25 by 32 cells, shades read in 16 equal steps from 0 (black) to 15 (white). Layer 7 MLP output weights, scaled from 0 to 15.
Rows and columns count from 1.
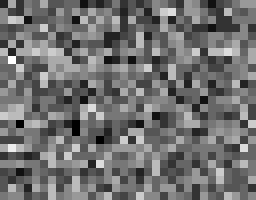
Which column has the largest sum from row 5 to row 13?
30
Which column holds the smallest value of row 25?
25
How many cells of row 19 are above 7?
15
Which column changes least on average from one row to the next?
24
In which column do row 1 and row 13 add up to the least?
11
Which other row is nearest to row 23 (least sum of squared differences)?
22
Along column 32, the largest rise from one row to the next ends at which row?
16
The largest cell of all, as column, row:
2, 8
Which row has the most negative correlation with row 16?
9
